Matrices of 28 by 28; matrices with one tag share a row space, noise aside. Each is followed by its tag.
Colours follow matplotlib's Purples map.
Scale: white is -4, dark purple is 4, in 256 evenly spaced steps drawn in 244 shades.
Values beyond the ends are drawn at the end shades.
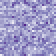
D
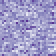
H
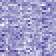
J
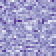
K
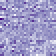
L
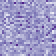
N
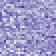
N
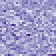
K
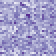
D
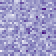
D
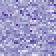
H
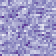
J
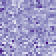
L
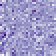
L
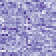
J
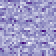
D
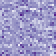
H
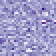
D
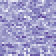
J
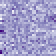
L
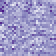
L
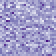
N
